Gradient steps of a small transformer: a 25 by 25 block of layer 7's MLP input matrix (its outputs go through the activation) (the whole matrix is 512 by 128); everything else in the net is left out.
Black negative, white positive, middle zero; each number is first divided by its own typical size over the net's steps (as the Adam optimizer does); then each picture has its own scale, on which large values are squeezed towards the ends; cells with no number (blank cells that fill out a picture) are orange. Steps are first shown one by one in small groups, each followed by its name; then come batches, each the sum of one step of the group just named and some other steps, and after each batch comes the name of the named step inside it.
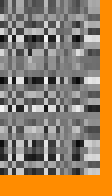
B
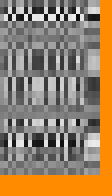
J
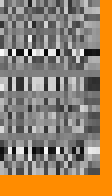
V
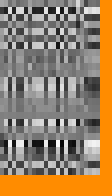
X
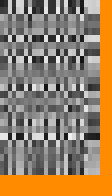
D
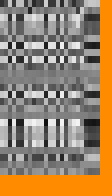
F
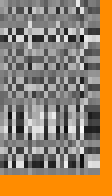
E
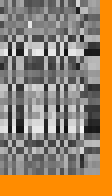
E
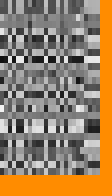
B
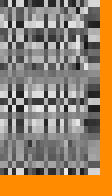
F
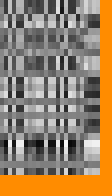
J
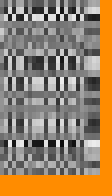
J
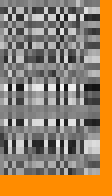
X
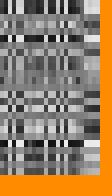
B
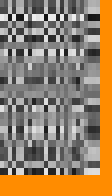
B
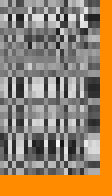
X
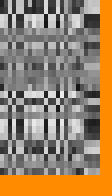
F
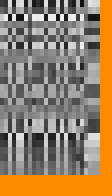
J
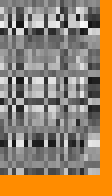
J
